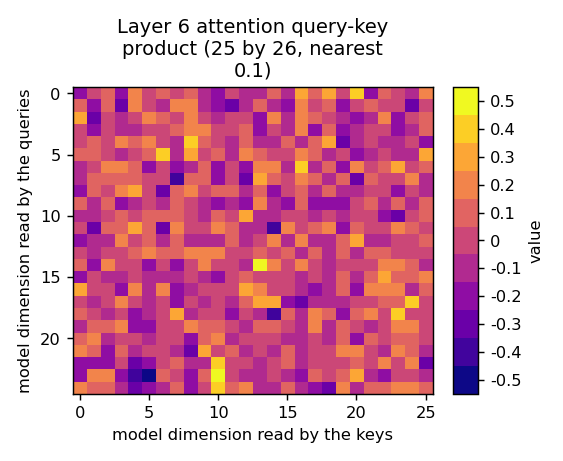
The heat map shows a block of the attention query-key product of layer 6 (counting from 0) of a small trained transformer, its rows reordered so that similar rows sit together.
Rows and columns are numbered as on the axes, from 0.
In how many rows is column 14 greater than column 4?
10
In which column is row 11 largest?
4
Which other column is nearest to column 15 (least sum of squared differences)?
11
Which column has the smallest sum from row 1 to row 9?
19
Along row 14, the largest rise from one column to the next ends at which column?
13
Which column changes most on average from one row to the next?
14
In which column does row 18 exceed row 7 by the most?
7
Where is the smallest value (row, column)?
23, 5
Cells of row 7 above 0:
13
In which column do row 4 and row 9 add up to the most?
8
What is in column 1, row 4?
0.1
